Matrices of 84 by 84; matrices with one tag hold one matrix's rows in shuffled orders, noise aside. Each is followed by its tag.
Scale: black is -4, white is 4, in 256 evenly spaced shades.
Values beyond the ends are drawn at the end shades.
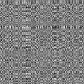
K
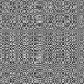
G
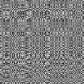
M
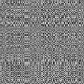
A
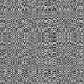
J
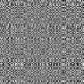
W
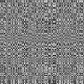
J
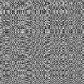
M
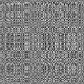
A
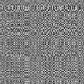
A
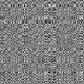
J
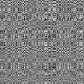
J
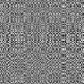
W
